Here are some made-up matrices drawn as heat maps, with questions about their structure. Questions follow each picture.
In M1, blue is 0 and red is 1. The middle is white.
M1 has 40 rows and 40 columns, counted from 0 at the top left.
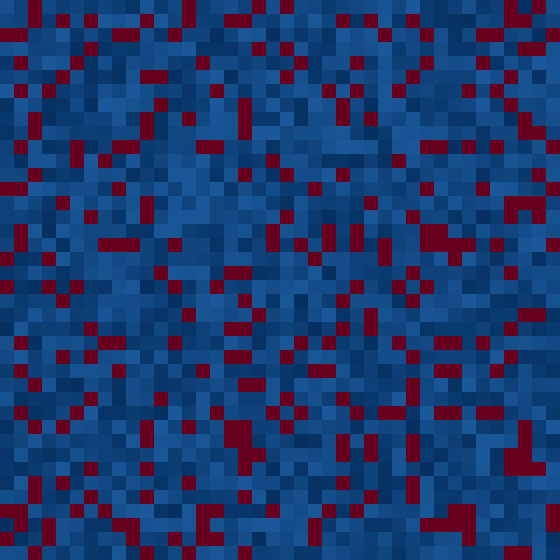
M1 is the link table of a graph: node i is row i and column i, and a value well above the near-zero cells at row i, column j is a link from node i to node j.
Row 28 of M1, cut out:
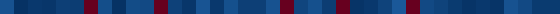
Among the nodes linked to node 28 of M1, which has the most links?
node 29
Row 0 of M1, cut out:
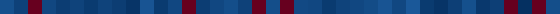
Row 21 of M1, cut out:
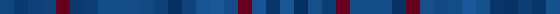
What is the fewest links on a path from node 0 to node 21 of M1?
4
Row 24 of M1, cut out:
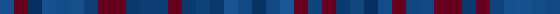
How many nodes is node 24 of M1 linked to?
10
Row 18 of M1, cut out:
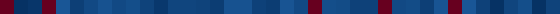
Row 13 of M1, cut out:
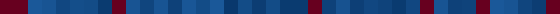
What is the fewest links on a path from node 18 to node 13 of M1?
2
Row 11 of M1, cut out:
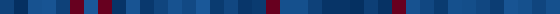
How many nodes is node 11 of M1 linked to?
4
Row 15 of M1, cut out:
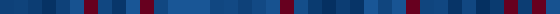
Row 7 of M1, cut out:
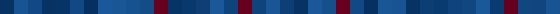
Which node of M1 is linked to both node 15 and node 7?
node 36
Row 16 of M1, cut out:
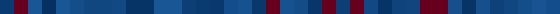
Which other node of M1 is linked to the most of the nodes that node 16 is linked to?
node 17
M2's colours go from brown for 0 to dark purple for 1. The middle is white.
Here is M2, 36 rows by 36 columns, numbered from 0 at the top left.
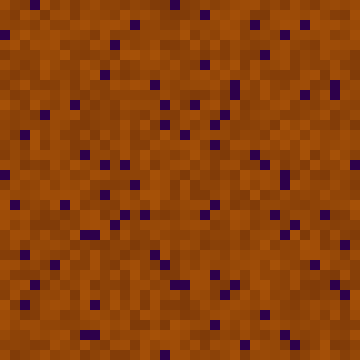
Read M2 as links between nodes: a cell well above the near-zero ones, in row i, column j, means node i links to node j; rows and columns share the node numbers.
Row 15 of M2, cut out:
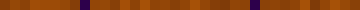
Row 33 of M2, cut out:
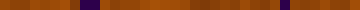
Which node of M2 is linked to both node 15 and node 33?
node 8
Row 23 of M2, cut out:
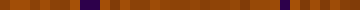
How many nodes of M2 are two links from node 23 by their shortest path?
6
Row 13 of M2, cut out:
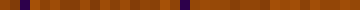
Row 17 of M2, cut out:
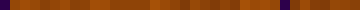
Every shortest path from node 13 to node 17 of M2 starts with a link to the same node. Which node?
node 18
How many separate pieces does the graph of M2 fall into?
3
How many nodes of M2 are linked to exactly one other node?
12
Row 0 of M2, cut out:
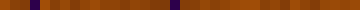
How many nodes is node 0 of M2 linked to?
2
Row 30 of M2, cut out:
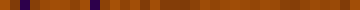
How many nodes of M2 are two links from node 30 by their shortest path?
4
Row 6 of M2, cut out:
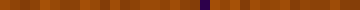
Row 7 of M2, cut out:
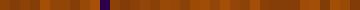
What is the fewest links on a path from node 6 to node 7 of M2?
6
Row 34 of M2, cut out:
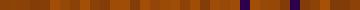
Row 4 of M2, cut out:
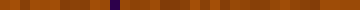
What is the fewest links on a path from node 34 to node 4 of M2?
4
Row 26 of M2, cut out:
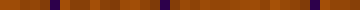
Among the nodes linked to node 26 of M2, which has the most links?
node 16
